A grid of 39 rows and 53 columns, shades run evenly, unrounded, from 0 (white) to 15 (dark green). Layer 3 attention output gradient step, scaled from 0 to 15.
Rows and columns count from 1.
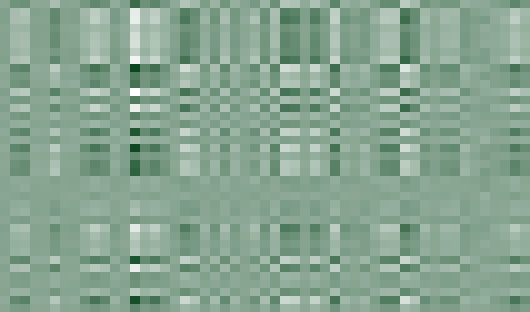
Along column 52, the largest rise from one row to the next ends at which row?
9
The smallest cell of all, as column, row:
14, 12
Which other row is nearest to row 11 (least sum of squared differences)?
1
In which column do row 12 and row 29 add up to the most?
41
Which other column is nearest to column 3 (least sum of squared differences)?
11
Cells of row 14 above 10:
5
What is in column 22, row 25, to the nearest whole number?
7
